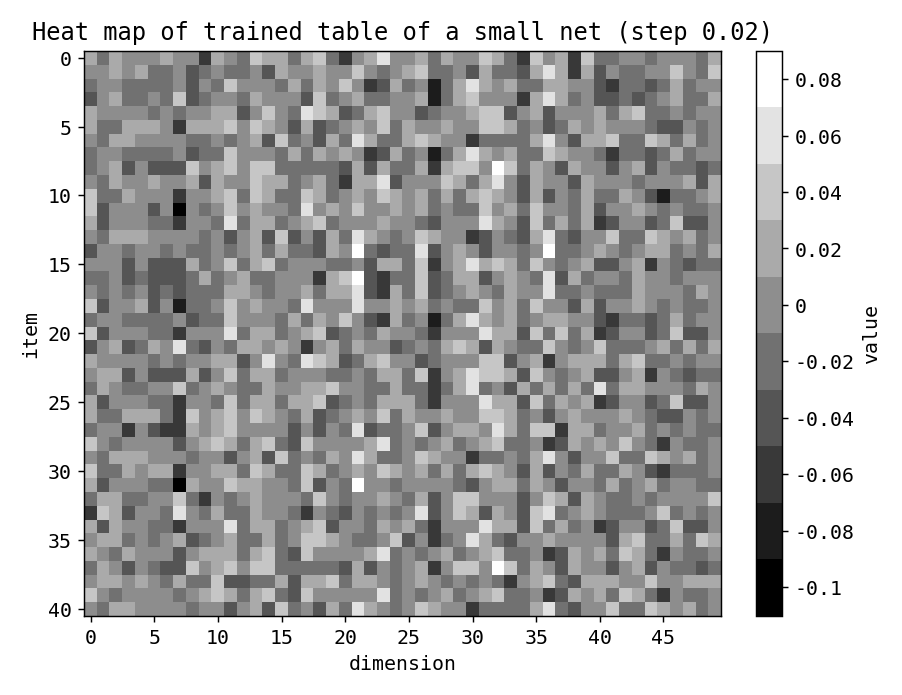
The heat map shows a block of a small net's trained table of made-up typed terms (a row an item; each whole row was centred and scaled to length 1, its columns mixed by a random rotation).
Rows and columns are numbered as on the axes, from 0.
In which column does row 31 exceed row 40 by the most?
11
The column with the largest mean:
21
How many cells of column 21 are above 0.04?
10
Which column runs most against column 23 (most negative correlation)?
36
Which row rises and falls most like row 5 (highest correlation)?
26
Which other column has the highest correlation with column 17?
0
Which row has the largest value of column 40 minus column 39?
24
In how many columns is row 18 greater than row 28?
19
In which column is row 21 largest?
7
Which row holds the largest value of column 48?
35
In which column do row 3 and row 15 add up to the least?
27
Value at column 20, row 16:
0.04
